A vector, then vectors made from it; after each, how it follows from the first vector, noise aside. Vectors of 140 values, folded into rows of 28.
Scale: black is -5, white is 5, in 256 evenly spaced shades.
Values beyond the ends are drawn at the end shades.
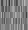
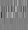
reversed, partly zeroed.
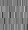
wrapped around, partly zeroed.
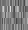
wrapped around, negated.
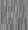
reversed, shrunk.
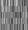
negated.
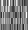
negated, scaled up.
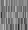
reversed.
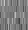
wrapped around, negated, partly zeroed.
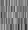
reversed.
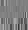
reversed, partly zeroed.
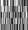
negated, scaled up.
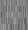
reversed, shrunk.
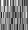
negated, scaled up.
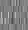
wrapped around, negated, partly zeroed.
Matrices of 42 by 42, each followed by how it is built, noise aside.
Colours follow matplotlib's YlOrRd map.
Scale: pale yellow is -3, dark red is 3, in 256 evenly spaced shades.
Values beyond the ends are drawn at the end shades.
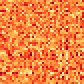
low rank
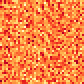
repeating rows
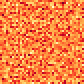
repeating rows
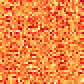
blocks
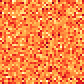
low rank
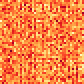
blocks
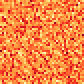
repeating columns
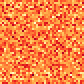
repeating columns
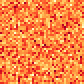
repeating columns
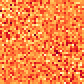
block diagonal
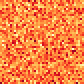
repeating columns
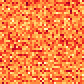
blocks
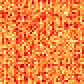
blocks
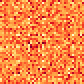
low rank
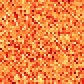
Toeplitz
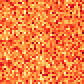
repeating rows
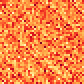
Toeplitz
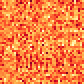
blocks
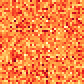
low rank
